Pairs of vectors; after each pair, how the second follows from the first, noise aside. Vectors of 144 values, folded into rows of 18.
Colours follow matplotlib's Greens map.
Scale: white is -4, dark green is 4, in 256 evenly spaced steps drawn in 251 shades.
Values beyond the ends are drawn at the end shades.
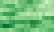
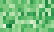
sign-scrambled.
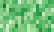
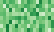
sign-scrambled.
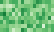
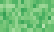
shrunk.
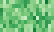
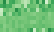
negated, partly zeroed.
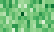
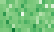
negated, partly zeroed.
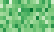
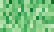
sign-scrambled.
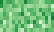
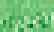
negated, partly zeroed.
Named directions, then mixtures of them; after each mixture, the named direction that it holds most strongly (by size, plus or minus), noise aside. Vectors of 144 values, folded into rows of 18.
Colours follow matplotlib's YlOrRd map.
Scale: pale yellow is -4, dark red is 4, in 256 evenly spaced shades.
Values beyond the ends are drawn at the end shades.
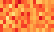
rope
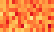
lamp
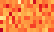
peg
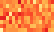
peg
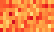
lamp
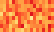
lamp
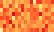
rope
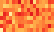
peg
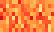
lamp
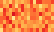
rope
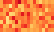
rope
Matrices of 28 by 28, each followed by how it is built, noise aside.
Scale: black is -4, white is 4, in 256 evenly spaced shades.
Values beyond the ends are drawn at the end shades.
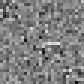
block diagonal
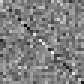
diagonal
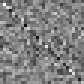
diagonal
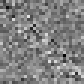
banded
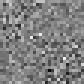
block diagonal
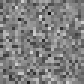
noise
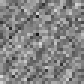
Hankel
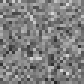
noise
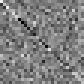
diagonal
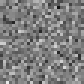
noise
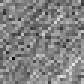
Hankel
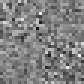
block diagonal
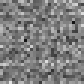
blocks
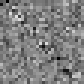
banded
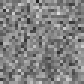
noise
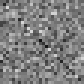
diagonal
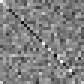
diagonal
